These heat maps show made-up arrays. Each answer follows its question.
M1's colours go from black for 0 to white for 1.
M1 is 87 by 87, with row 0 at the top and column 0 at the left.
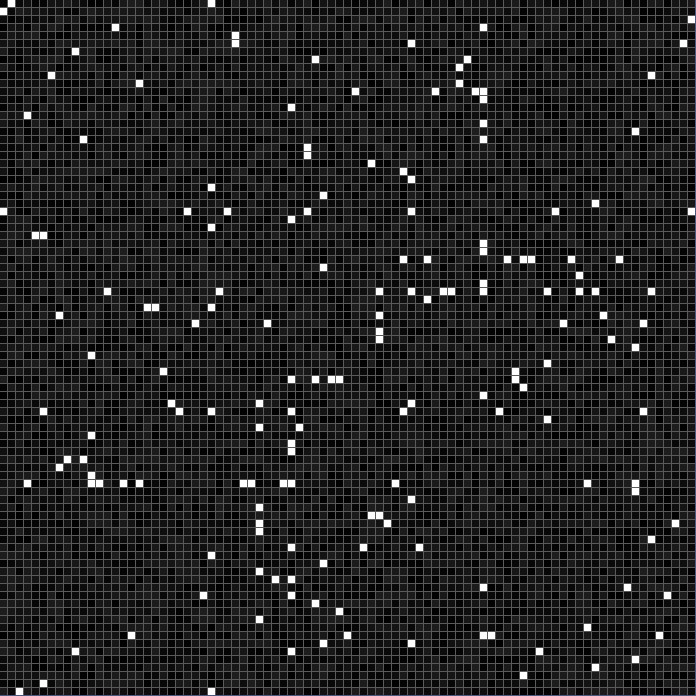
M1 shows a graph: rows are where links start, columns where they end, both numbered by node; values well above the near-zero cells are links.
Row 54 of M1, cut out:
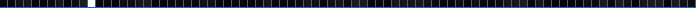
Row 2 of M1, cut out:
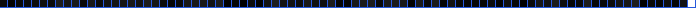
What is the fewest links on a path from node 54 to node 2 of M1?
7
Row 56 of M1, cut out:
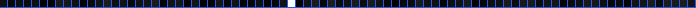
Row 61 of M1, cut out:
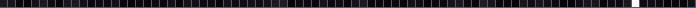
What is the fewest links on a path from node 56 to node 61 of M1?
4
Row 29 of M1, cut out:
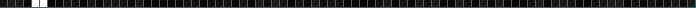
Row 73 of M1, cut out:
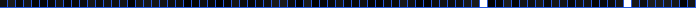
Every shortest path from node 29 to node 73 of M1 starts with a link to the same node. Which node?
node 5
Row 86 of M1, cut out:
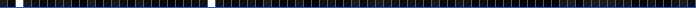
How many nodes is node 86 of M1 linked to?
2
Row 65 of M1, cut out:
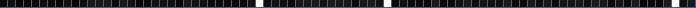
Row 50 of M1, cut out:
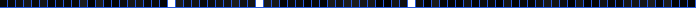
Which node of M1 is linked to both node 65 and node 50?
node 32
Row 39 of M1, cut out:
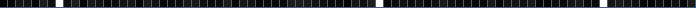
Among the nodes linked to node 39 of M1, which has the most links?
node 47
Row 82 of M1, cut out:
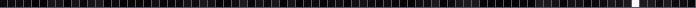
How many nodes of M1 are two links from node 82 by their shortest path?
4
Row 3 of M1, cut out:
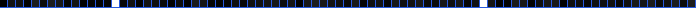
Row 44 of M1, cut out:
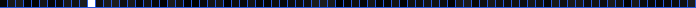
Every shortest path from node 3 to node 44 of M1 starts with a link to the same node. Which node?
node 60
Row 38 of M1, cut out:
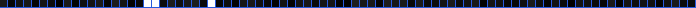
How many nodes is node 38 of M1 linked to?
3
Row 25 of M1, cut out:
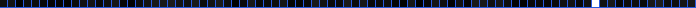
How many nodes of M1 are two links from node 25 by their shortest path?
2
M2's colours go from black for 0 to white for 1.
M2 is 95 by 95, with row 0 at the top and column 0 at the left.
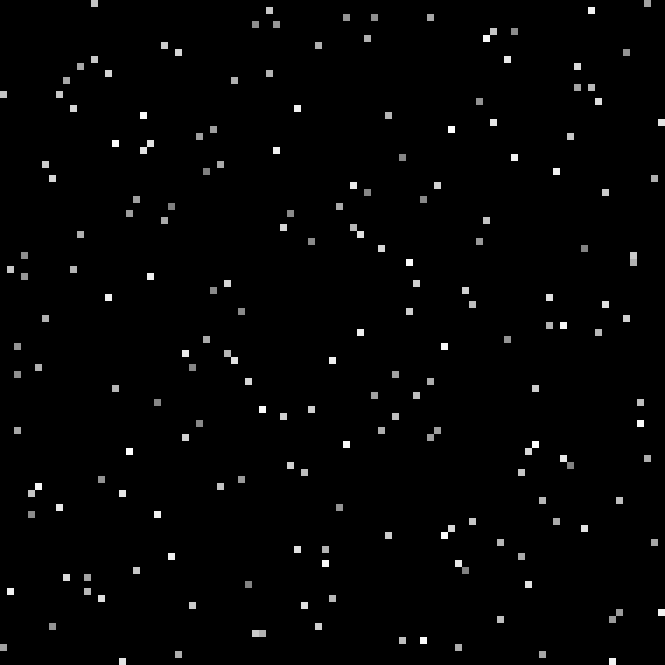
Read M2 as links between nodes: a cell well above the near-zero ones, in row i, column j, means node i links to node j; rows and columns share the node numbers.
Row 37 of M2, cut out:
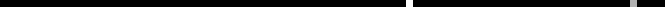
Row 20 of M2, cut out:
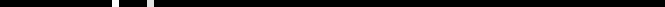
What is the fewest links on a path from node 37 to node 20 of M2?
6
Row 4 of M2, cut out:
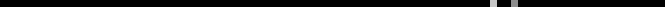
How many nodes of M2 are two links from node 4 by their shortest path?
2
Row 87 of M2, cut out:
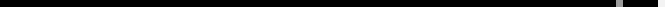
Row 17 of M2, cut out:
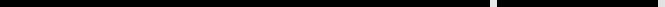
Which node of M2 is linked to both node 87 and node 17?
node 94
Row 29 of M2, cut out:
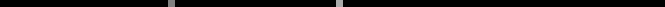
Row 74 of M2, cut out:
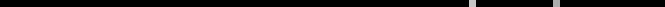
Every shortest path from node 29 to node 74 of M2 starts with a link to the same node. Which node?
node 24
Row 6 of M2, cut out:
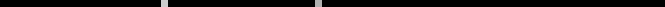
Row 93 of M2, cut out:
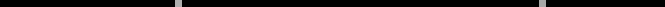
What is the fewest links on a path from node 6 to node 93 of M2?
5
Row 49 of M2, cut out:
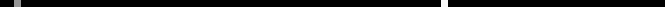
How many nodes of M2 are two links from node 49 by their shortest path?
3
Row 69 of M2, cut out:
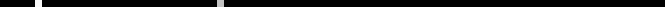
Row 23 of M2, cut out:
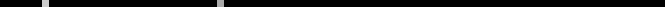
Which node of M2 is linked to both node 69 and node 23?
node 31
